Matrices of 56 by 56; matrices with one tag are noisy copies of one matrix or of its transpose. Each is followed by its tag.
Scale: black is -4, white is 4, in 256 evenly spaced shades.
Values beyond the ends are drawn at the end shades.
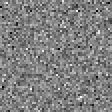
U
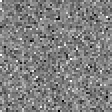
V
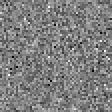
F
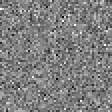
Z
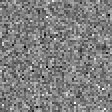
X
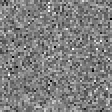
F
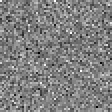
V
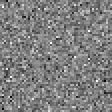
U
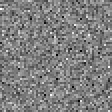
Z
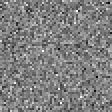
U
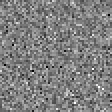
X
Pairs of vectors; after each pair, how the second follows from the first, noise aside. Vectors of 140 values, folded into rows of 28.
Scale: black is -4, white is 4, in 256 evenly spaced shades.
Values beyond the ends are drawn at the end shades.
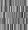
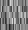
shuffled.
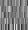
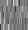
reversed, partly zeroed.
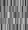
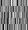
shuffled.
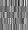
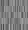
reversed, negated, shrunk.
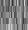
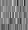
negated, partly zeroed.
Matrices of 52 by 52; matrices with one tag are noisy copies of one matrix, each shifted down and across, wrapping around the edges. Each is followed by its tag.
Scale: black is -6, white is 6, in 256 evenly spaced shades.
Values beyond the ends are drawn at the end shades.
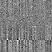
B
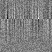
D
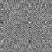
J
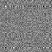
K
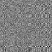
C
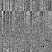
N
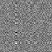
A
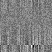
N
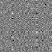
J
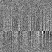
N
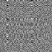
J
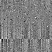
N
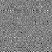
K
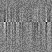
B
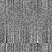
D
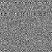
K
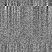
B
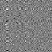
A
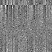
N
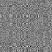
C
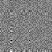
A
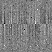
D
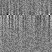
B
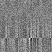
N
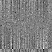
D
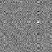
A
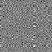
A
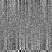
N
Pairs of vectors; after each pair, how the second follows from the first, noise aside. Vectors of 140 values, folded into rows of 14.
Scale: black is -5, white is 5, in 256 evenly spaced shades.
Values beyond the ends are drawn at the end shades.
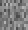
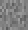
wrapped around, shrunk.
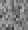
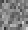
shuffled.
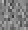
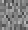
sign-scrambled.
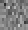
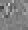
reversed, partly zeroed.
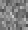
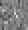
reversed, partly zeroed.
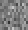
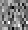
negated, scaled up.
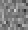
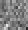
shuffled.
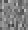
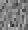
sign-scrambled.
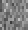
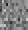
sign-scrambled.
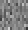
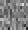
sign-scrambled.
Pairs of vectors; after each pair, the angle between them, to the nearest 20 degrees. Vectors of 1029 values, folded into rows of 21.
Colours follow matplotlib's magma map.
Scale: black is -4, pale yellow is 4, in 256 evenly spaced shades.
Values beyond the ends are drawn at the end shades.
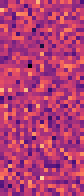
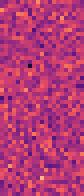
20 degrees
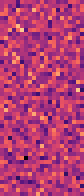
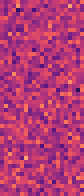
140 degrees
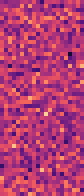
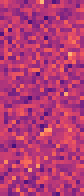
140 degrees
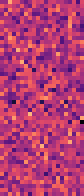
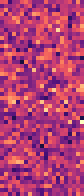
160 degrees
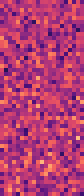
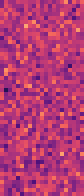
140 degrees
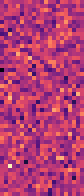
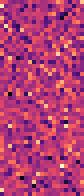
100 degrees
